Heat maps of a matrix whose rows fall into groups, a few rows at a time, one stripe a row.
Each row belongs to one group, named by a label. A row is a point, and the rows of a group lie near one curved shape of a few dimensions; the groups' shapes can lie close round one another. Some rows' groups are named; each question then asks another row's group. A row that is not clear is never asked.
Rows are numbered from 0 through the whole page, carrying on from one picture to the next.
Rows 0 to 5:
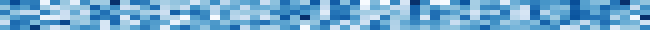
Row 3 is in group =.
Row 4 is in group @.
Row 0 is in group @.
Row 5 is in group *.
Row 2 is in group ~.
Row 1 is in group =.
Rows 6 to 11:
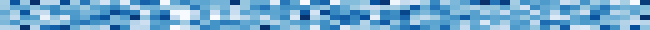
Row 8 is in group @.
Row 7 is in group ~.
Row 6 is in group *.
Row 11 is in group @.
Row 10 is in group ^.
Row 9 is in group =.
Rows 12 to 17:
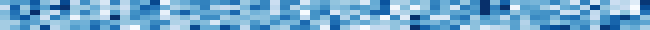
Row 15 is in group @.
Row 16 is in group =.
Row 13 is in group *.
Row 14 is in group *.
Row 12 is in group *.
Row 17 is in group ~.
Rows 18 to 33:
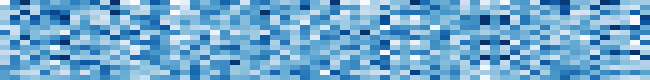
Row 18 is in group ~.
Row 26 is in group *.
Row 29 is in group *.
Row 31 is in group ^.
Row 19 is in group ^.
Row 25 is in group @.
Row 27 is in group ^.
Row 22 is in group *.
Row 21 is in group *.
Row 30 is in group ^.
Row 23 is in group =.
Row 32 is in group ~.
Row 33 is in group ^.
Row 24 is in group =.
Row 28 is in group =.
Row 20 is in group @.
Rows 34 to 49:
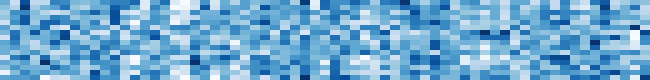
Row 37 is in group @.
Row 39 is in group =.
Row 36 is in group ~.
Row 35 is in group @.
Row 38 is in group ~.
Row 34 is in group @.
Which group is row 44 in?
=
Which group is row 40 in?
*
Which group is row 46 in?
~
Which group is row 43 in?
^
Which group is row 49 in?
=
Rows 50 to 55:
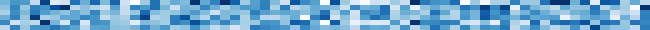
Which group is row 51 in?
*
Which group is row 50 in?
~
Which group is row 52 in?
*
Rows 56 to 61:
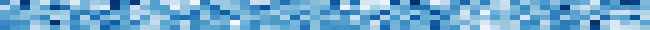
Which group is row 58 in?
^
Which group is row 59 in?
=
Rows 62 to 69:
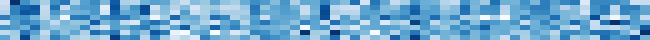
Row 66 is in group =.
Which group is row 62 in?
@
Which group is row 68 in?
=
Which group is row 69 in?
@
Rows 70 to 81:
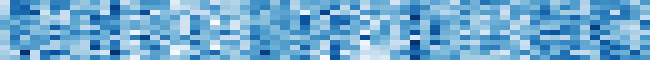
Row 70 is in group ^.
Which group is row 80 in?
@
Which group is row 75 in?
^
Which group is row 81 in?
~
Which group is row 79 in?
=
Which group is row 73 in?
~
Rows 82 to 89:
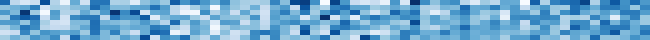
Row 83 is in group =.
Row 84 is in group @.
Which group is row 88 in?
=
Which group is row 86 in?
=
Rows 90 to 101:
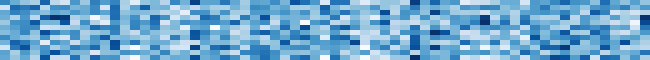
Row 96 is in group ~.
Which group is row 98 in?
@
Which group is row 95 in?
=
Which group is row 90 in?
~
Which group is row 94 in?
*
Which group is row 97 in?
~
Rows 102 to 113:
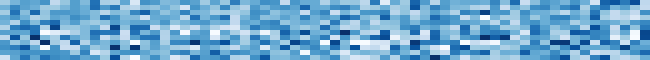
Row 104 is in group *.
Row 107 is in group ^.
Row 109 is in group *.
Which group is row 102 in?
=
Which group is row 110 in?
~
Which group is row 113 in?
~
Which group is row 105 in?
^
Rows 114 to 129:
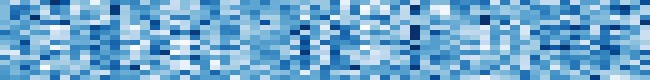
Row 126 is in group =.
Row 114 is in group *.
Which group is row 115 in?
@
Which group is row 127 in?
@
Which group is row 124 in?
=
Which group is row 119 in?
~
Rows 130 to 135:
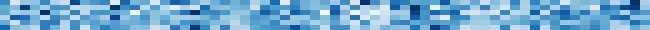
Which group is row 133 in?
@
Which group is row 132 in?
~
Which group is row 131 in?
@
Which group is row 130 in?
=
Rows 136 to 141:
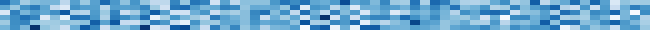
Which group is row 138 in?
^
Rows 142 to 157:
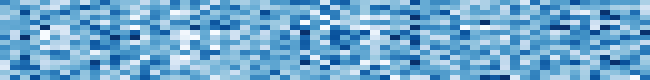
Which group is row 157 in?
*
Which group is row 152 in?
*
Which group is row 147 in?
~
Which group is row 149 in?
@
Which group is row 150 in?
~
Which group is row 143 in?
^
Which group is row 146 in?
*
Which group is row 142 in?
~
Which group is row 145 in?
~
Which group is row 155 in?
^
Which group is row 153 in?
@
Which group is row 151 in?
=
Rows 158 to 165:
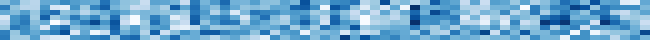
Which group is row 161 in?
~
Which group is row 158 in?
^
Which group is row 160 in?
~
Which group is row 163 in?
@
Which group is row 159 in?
~
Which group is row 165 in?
=
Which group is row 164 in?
*
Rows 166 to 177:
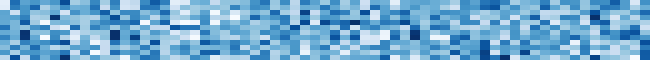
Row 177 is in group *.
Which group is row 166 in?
^
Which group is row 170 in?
@
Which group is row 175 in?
*
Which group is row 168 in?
=
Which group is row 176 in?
*
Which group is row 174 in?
*
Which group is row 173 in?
@
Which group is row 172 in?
@
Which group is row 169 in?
^
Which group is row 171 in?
=
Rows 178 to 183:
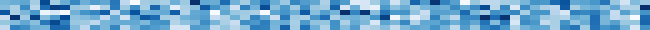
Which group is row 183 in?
^
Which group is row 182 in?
*
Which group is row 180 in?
=
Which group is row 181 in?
*
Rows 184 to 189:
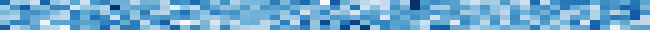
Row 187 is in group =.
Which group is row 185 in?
@
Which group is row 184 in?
~
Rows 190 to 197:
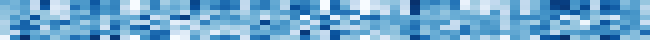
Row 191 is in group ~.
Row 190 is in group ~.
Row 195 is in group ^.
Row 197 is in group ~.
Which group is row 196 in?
=
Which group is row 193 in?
*
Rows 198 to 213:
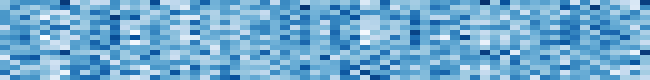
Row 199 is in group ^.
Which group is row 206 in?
~
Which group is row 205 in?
@
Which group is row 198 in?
*
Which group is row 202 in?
~
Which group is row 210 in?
=
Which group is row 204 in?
~
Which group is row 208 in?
*
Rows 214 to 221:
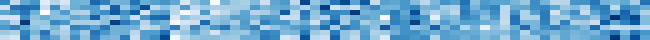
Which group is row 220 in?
=
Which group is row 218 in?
@
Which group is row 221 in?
=
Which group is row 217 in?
=
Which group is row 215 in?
^
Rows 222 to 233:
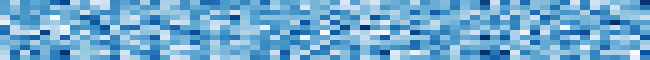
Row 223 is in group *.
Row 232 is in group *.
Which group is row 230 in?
~
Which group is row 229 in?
*
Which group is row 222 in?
*
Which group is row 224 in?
~
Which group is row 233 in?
^
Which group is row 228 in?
~
